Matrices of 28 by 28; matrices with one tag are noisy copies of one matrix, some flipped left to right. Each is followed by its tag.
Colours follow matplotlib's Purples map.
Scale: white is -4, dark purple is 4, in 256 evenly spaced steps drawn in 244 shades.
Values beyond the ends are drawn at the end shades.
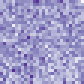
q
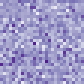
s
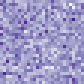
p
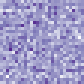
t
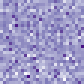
t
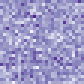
s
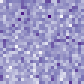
q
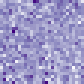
q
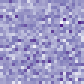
s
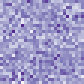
s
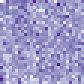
q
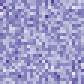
p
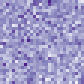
q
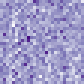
q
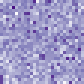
q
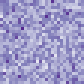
p
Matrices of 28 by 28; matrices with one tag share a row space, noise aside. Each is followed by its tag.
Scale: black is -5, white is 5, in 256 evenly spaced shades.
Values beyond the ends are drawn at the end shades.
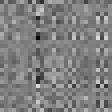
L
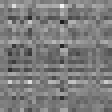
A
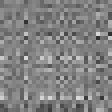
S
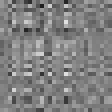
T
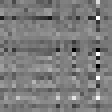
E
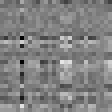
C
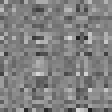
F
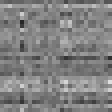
C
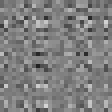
F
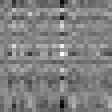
A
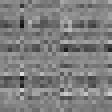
C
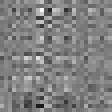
T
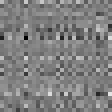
S
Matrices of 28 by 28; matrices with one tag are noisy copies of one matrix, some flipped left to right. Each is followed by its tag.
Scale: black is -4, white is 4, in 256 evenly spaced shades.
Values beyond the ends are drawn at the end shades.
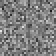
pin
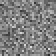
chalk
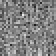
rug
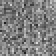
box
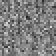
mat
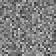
chalk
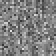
mat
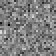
pin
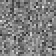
mat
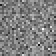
chalk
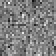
rug
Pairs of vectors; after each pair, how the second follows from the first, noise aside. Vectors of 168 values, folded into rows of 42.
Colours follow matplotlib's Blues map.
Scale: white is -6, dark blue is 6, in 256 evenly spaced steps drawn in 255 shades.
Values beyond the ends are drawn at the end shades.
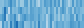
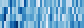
scaled up.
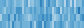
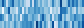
wrapped around, negated, scaled up.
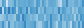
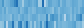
wrapped around, negated, partly zeroed.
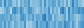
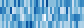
negated, scaled up.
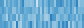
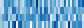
negated, scaled up.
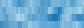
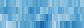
wrapped around.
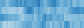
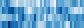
negated, scaled up.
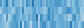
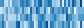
wrapped around, negated, scaled up.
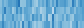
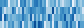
negated, scaled up.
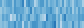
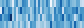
wrapped around, scaled up.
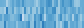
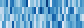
wrapped around, scaled up.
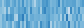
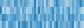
shuffled.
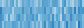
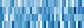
scaled up.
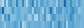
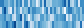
wrapped around, negated, scaled up.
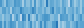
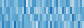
reversed, negated.
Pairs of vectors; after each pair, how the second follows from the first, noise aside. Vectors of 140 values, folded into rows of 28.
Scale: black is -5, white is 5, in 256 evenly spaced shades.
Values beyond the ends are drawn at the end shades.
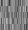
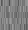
shrunk.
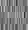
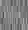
reversed, shrunk.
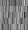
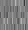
negated, partly zeroed.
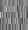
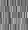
reversed.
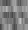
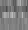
negated, partly zeroed.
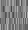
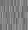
reversed, shrunk.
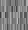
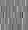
reversed, partly zeroed.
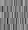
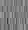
shrunk.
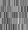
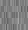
shrunk.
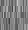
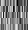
negated, scaled up.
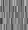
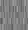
shrunk.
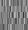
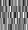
negated, scaled up.
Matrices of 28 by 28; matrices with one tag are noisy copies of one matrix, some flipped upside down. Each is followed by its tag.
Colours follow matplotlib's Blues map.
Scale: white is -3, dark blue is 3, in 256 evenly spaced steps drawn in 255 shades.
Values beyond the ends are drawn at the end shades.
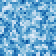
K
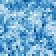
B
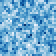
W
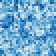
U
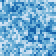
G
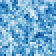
W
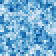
B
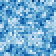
B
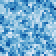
B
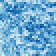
G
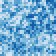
G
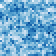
G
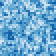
U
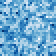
U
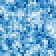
B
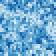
B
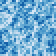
W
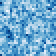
U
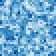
U
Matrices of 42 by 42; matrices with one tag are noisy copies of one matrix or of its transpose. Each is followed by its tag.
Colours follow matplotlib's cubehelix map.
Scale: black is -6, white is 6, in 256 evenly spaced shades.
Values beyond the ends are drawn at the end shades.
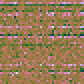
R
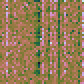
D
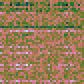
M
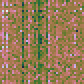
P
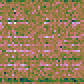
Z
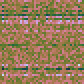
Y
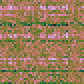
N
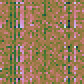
Y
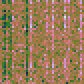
M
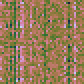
Y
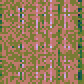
Z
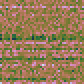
D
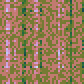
N
